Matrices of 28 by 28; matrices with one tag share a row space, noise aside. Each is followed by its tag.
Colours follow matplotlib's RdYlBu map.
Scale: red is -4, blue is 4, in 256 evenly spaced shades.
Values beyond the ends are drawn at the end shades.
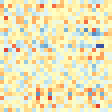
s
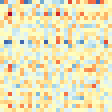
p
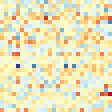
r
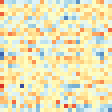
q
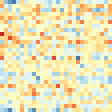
q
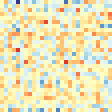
r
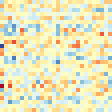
q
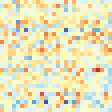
r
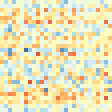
p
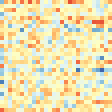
q
